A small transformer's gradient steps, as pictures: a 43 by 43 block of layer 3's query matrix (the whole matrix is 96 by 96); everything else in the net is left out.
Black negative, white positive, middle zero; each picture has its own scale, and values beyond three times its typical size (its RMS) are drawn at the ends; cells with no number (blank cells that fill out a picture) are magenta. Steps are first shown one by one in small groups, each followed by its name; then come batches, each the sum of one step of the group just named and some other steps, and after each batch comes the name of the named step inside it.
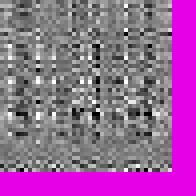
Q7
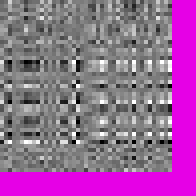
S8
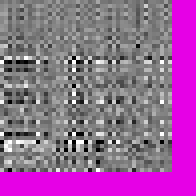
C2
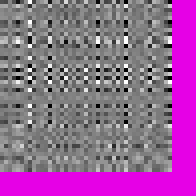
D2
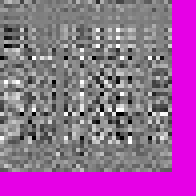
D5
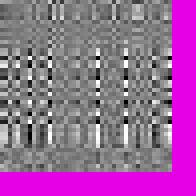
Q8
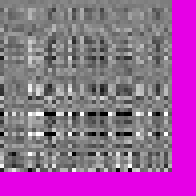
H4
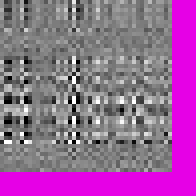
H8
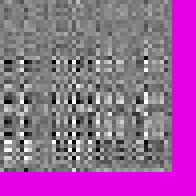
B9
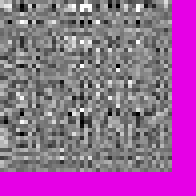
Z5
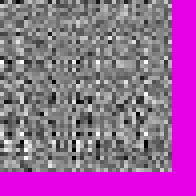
B9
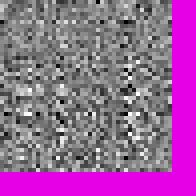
D2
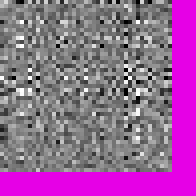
D2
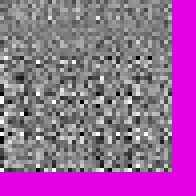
C2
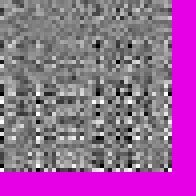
Q7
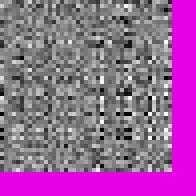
D2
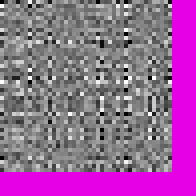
D2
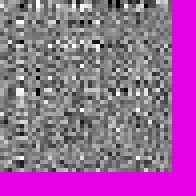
Z5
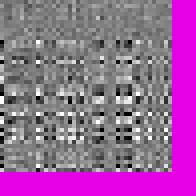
H8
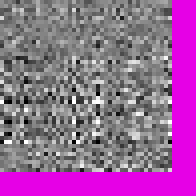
H8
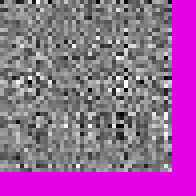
D2
